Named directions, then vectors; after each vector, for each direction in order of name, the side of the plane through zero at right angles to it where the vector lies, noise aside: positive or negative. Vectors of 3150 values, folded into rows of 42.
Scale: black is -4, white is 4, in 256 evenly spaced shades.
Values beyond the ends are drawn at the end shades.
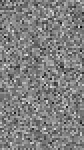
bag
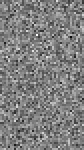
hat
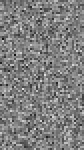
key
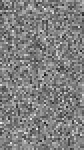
positive, negative, negative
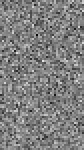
positive, negative, positive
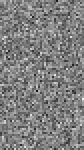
negative, negative, negative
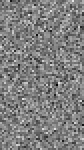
positive, negative, positive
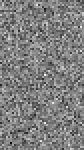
negative, positive, positive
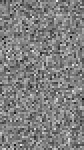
positive, positive, positive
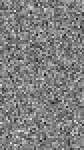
positive, negative, negative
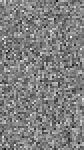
negative, negative, negative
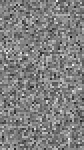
positive, positive, positive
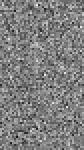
negative, positive, positive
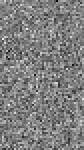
negative, negative, negative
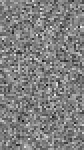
negative, positive, negative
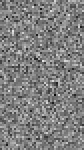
positive, negative, positive
